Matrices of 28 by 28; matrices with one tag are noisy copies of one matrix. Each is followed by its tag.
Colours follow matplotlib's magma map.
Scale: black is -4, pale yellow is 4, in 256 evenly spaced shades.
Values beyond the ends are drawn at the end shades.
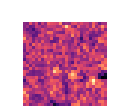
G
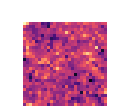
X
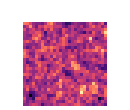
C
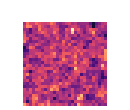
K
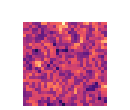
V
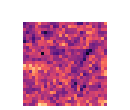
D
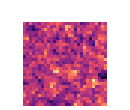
G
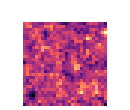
C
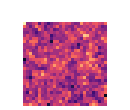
X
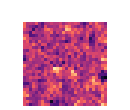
G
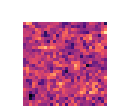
C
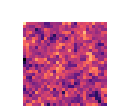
X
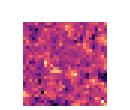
G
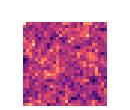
X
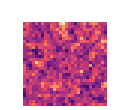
V
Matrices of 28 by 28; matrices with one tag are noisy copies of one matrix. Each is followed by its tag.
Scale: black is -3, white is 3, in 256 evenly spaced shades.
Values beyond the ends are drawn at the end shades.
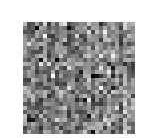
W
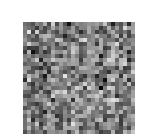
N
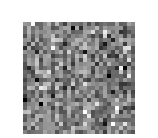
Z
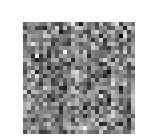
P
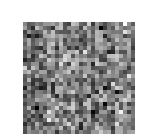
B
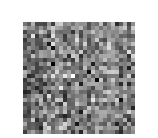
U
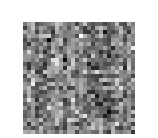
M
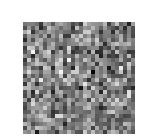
Z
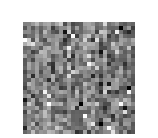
Z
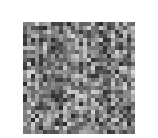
P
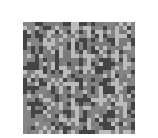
B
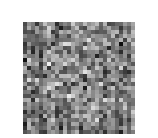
N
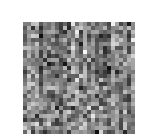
P
